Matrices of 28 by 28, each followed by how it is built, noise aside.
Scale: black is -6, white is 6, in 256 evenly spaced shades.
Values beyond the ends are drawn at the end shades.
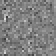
uneven columns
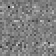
uneven rows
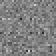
uneven rows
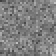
smooth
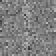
uneven columns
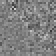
upper triangular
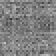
blocks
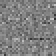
uneven rows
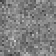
smooth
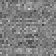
blocks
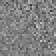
upper triangular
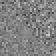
upper triangular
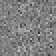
uneven columns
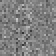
uneven columns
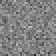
repeating columns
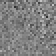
upper triangular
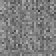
blocks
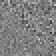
upper triangular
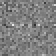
uneven rows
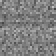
repeating columns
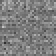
blocks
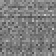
repeating columns
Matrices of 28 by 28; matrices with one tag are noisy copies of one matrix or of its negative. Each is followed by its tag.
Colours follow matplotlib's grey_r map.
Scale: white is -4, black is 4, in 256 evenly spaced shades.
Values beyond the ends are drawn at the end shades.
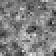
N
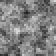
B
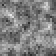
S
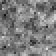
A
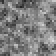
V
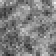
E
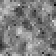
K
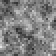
K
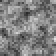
B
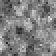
K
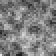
N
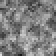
N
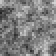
E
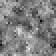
K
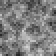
N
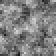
B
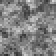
B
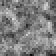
S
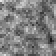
V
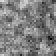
V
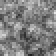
N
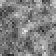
E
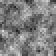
B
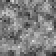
S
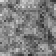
V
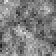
K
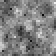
K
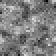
B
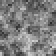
N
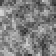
E
